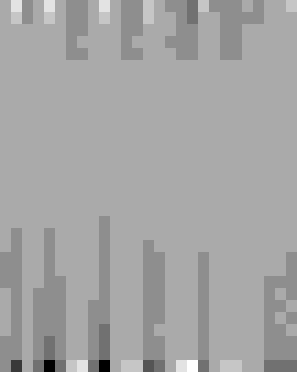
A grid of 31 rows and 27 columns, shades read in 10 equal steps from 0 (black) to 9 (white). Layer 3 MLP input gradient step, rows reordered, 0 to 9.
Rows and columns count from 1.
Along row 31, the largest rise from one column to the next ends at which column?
11
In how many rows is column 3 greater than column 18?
5
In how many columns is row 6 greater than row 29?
13
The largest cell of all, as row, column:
31, 18
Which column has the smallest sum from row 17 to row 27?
10
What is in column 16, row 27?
6
